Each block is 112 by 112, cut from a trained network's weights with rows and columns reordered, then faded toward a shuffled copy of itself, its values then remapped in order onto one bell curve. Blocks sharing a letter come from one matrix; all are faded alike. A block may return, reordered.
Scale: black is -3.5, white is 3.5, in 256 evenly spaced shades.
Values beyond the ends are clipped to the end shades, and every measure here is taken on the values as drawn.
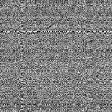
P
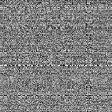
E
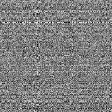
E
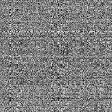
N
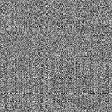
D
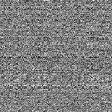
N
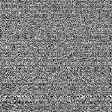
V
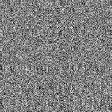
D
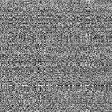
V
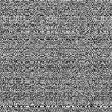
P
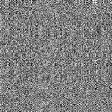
D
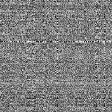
V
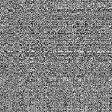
N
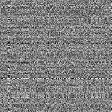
E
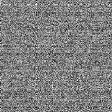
N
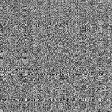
D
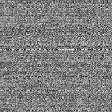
P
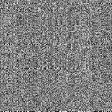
D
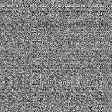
N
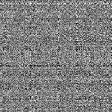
N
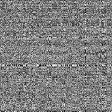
V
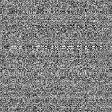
V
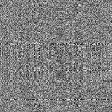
D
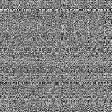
E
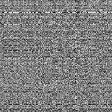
E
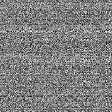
N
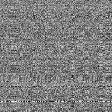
P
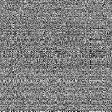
V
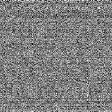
N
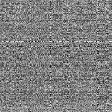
V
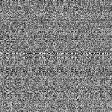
P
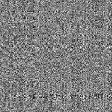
D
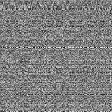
P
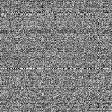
E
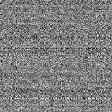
N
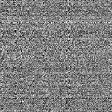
N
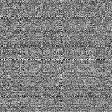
E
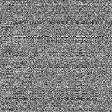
P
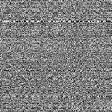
P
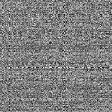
V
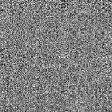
D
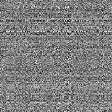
V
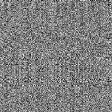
D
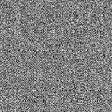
D
